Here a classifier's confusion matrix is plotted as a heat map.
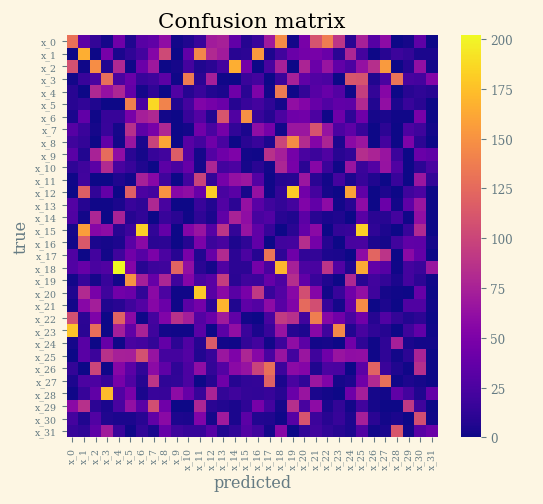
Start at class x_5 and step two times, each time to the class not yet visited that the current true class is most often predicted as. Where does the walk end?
x_21
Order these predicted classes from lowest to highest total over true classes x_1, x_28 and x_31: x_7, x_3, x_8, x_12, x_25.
x_7, x_25, x_8, x_12, x_3
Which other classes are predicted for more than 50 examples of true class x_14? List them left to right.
x_2, x_4, x_15, x_30
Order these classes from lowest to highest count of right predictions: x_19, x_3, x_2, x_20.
x_19, x_20, x_3, x_2
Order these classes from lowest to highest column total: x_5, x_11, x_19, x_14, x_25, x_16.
x_14, x_16, x_11, x_5, x_19, x_25
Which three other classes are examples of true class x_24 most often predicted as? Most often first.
x_12, x_28, x_19
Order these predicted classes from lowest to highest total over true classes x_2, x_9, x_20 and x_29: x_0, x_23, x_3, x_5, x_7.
x_23, x_5, x_3, x_0, x_7
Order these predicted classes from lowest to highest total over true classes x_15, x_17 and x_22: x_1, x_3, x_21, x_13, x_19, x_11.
x_3, x_11, x_19, x_1, x_21, x_13
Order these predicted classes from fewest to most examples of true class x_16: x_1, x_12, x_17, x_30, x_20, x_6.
x_17, x_12, x_30, x_6, x_20, x_1
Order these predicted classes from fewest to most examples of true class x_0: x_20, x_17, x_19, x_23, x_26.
x_19, x_26, x_20, x_17, x_23
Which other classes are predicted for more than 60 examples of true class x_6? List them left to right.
x_7, x_13, x_15
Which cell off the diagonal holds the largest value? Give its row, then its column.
x_18, x_4
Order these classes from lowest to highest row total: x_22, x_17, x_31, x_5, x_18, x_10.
x_31, x_10, x_17, x_5, x_22, x_18
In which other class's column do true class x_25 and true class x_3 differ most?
x_28
